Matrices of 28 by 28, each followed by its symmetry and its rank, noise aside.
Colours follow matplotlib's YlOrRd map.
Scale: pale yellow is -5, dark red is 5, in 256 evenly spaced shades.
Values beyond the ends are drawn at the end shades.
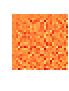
antisymmetric, rank four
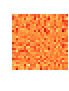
antisymmetric, rank four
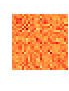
symmetric, rank five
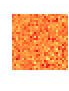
symmetric, rank five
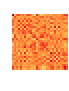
symmetric, rank three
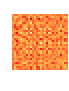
symmetric, rank four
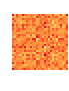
symmetric, rank three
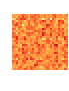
no symmetry, rank five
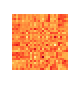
antisymmetric, rank four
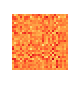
no symmetry, rank three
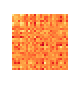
symmetric, rank three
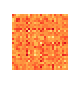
symmetric, rank four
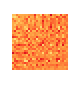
symmetric, rank four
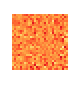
antisymmetric, rank four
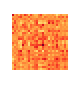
symmetric, rank three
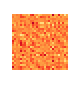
antisymmetric, rank four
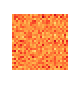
no symmetry, rank four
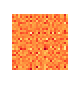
no symmetry, rank four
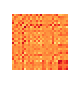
symmetric, rank three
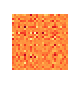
no symmetry, rank three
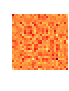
symmetric, rank five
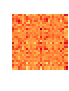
no symmetry, rank three
